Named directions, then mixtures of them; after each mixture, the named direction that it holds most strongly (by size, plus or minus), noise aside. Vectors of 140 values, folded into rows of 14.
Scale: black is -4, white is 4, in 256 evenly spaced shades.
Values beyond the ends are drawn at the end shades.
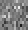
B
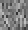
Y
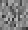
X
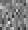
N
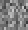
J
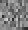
X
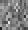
N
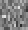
B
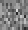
Y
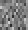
N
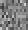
N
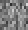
J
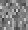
N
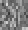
X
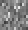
B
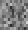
J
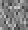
Y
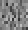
X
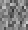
J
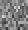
B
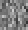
J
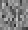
X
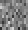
N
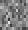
N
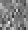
N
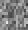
J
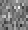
B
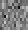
B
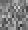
B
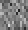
Y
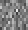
N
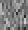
Y
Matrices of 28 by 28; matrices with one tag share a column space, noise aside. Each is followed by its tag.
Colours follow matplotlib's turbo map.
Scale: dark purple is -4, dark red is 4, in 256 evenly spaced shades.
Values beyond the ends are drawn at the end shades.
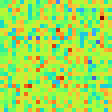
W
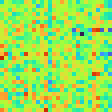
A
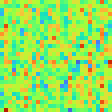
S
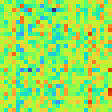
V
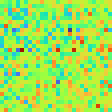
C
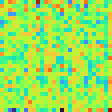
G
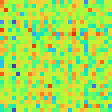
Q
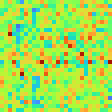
S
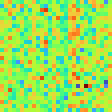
W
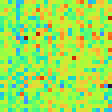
W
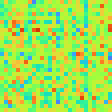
A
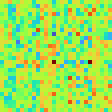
S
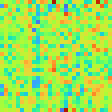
G
